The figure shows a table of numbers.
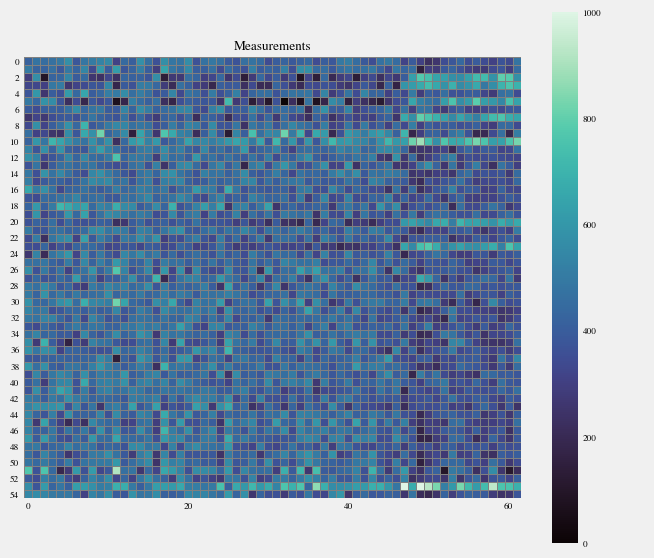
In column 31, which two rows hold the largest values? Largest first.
10, 45
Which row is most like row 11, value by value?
14
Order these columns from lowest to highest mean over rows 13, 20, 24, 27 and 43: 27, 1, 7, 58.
27, 58, 7, 1
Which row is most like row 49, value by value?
52
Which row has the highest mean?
53
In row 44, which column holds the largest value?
17
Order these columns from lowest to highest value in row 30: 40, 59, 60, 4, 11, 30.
60, 59, 40, 4, 30, 11
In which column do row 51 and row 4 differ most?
2
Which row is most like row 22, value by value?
24
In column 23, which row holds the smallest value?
3
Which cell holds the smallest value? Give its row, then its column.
5, 32
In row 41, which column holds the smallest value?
47
